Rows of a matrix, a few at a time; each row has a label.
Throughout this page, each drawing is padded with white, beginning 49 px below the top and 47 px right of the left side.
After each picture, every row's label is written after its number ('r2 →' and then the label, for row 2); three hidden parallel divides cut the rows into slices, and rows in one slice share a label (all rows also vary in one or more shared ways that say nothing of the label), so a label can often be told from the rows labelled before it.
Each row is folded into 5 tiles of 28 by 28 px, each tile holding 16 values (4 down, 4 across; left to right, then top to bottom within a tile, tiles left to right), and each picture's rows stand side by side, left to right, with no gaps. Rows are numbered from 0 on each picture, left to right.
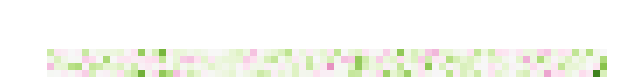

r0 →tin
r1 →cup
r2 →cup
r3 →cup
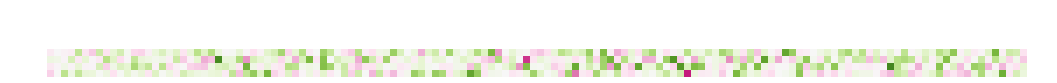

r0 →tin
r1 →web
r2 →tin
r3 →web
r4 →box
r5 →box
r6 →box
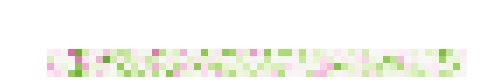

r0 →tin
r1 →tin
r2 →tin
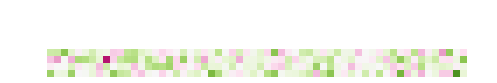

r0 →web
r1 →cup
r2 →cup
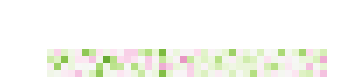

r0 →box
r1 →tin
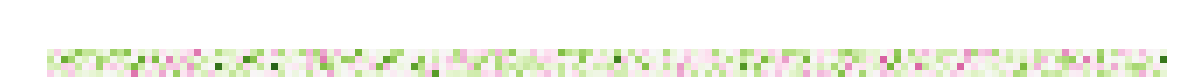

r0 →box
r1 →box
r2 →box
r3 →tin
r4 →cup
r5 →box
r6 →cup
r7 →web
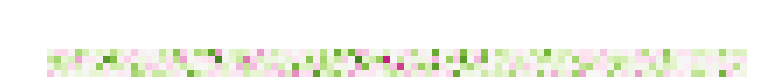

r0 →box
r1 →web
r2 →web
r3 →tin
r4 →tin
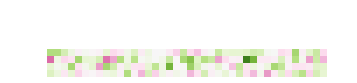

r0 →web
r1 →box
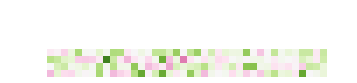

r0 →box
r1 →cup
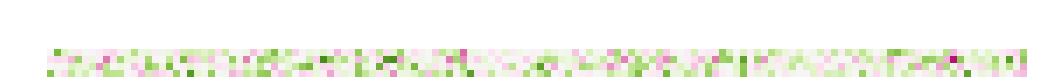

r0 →web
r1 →web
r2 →box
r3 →cup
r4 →web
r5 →cup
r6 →web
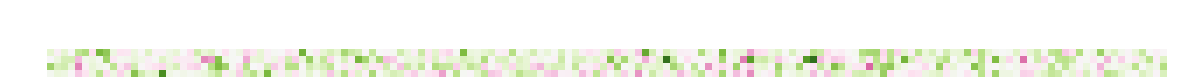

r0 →tin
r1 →web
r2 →cup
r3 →tin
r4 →box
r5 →box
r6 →box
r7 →cup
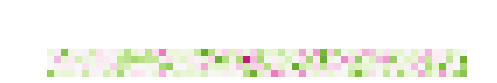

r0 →cup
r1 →web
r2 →web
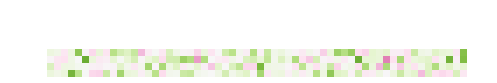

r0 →cup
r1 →tin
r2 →web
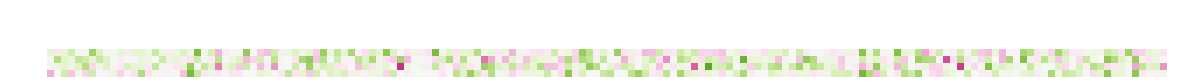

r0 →tin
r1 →web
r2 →cup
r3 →web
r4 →web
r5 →tin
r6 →web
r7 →tin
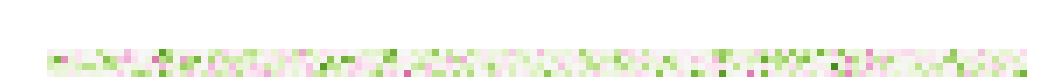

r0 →tin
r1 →tin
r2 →box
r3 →cup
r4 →tin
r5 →box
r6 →tin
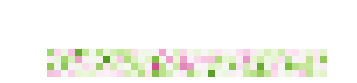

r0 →box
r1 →web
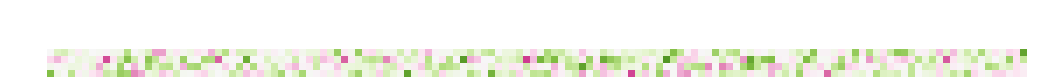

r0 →web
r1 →box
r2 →web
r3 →web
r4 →box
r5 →box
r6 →web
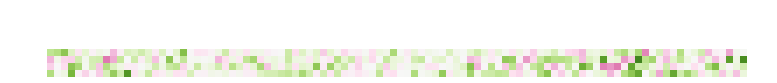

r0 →web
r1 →tin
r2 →tin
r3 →web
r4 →web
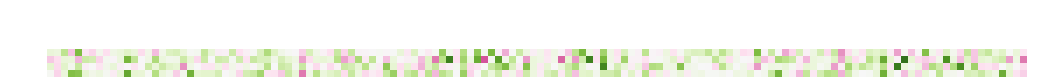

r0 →cup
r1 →cup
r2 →web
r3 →web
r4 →tin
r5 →web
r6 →box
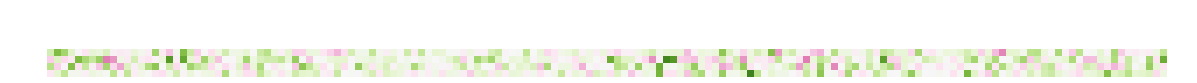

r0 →web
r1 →tin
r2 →tin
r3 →tin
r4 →box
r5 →web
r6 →cup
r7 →web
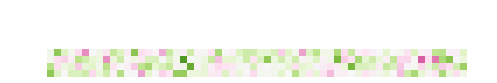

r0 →web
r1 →tin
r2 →cup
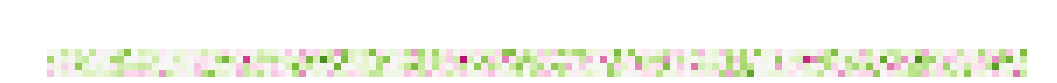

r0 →tin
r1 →web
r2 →box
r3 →box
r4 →web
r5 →web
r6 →web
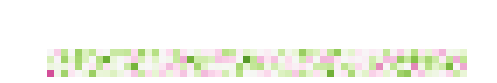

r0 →box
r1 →box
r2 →web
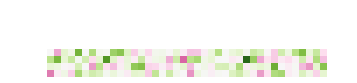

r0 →box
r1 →box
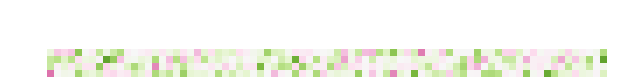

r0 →box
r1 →tin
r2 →cup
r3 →web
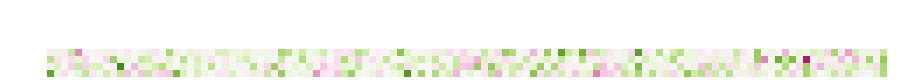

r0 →cup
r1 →tin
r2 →tin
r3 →tin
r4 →tin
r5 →web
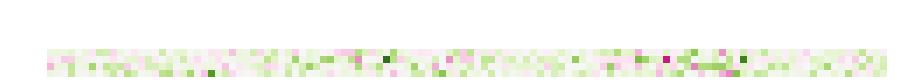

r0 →cup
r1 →cup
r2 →box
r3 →tin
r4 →web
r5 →cup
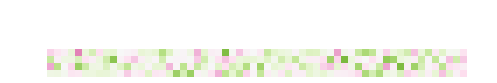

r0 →tin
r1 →tin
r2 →box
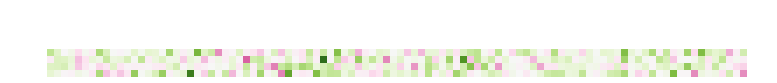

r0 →tin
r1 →web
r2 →web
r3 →cup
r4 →tin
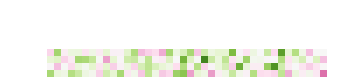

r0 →web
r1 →box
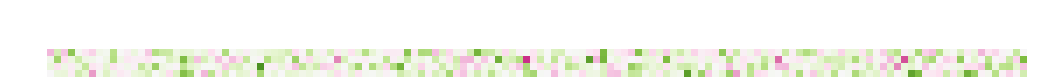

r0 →cup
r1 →tin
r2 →tin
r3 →web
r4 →tin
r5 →tin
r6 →web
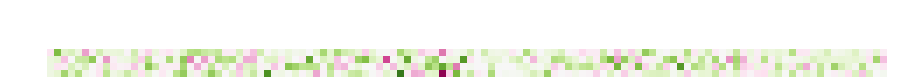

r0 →web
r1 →web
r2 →web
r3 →cup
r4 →box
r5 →tin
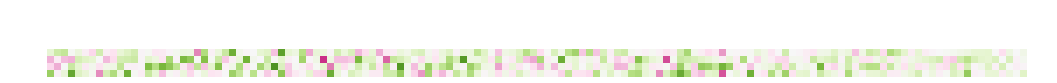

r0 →web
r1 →box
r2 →web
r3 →cup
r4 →web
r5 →cup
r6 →cup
